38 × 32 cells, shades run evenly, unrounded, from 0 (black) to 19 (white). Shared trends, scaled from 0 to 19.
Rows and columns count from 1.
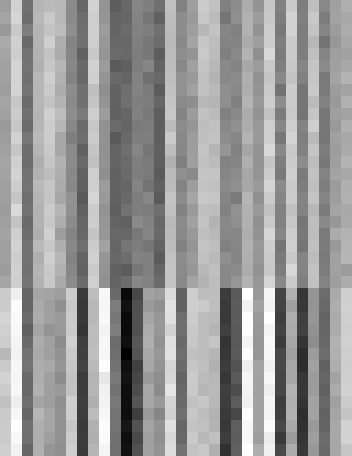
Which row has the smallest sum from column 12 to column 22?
35
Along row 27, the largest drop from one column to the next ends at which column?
26
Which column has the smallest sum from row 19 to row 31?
12
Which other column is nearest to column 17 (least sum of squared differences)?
30
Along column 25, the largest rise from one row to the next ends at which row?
25
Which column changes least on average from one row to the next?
4
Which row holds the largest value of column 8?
10
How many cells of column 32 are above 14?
14
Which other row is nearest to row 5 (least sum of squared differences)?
15
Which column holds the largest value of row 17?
9
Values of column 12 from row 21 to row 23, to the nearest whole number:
9 8 7
